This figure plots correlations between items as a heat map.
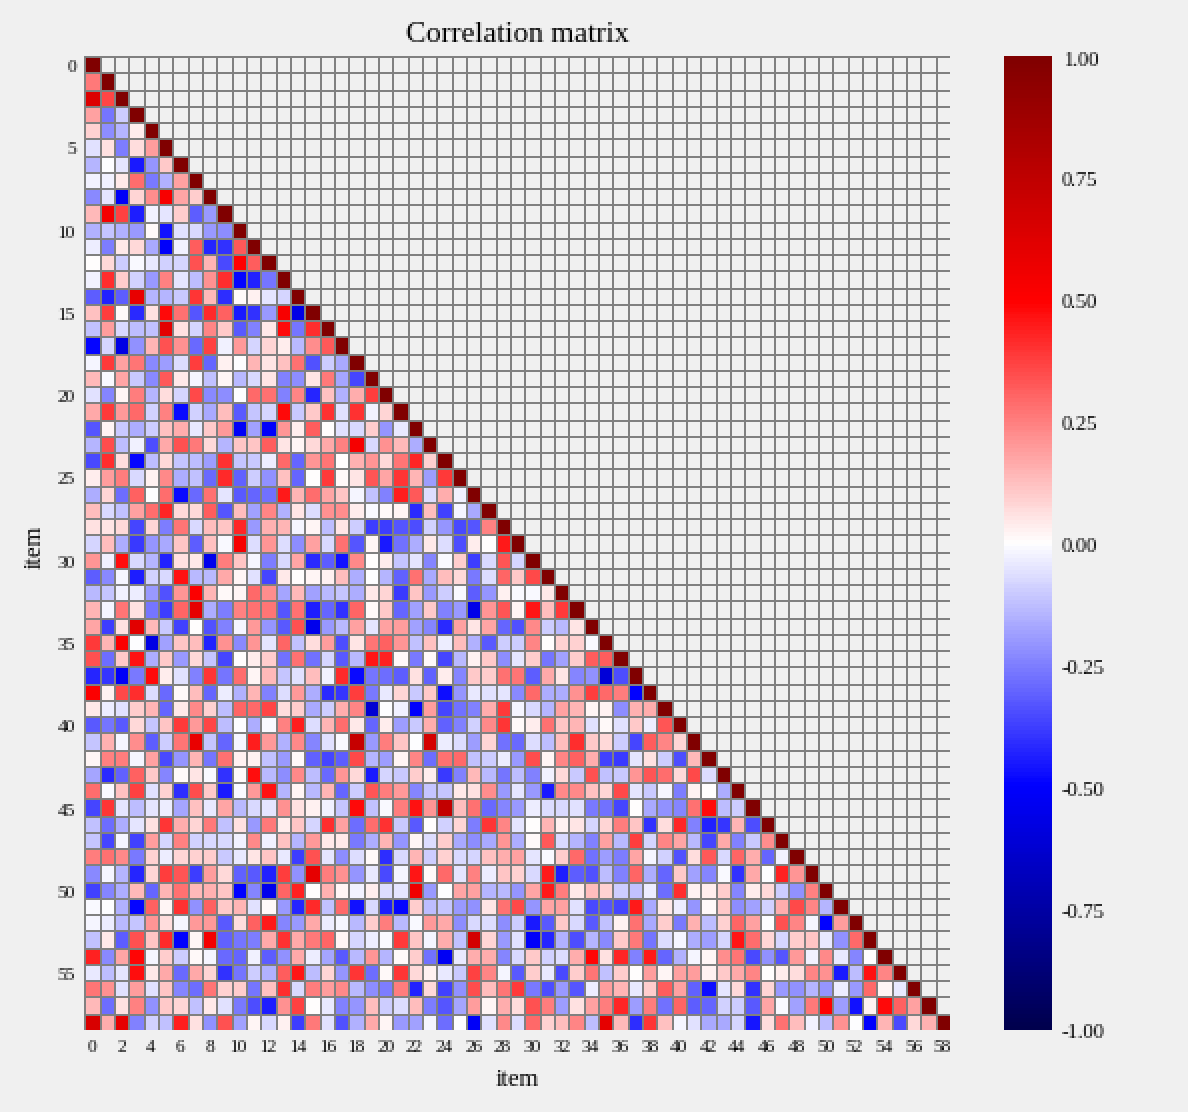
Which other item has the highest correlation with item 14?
3
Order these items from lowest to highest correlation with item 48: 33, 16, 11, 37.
16, 11, 37, 33
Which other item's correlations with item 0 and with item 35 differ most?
4
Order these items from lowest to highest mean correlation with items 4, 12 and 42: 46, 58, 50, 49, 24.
50, 49, 58, 46, 24
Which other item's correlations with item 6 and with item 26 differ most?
53
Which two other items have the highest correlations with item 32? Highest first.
7, 33
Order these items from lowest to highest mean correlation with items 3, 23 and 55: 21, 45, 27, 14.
45, 27, 21, 14
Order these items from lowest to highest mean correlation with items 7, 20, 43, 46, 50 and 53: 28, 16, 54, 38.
28, 38, 54, 16
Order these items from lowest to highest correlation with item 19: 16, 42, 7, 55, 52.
55, 42, 7, 52, 16
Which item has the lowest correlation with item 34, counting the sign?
15
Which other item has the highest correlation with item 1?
9
